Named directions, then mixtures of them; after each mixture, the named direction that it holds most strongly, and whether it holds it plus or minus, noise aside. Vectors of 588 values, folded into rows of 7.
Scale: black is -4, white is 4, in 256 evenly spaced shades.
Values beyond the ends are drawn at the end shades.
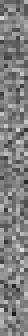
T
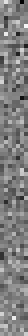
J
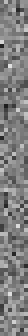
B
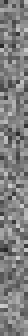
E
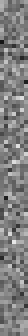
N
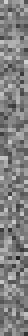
T, minus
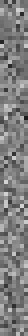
B, minus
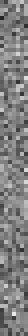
T, minus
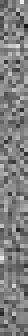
J, minus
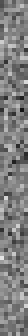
N, minus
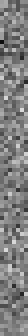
N, plus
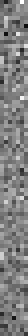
J, minus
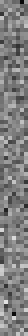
T, plus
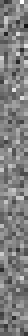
J, minus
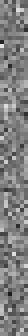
B, minus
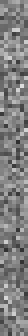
T, minus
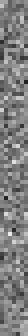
N, plus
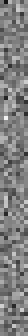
B, minus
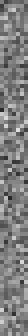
T, plus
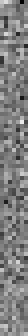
J, plus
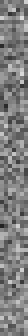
T, plus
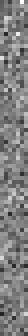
J, minus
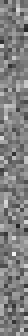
B, minus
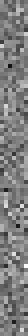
B, minus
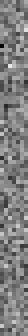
B, plus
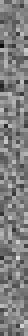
E, plus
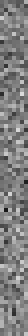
T, plus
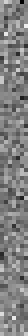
J, plus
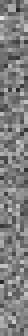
T, plus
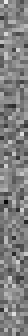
T, minus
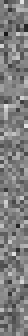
B, minus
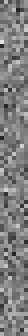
B, plus
